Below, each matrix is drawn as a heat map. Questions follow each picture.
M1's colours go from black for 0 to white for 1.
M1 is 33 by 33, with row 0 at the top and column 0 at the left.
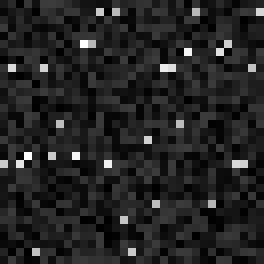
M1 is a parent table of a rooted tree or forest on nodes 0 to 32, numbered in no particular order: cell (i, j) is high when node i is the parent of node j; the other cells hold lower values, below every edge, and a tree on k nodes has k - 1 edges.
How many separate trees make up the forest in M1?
3
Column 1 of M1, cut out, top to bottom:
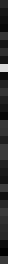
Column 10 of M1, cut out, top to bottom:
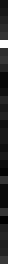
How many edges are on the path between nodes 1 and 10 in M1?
3
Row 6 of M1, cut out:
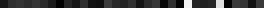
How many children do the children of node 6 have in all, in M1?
1
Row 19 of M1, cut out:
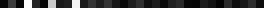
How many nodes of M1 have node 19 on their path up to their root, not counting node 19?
8
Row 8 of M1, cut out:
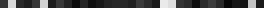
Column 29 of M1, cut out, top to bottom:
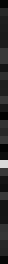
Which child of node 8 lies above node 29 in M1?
20
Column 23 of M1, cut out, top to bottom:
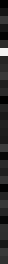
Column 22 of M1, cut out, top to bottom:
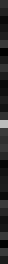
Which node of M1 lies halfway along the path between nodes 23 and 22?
27
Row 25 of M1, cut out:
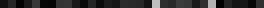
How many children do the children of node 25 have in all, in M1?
3
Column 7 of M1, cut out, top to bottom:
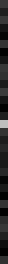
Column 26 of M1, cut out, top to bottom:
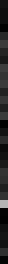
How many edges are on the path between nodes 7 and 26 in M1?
6
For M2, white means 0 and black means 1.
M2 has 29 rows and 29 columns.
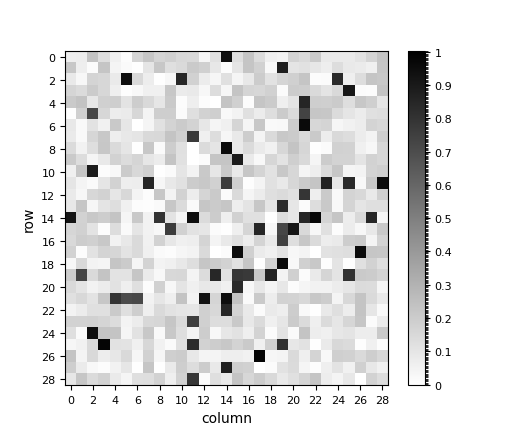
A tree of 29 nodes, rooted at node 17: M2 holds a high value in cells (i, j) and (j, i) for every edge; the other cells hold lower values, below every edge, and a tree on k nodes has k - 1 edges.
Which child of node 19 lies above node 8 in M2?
25
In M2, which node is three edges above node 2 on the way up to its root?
14
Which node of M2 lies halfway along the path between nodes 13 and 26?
15
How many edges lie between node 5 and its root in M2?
7
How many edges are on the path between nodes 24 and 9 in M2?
9
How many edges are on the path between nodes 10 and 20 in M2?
9
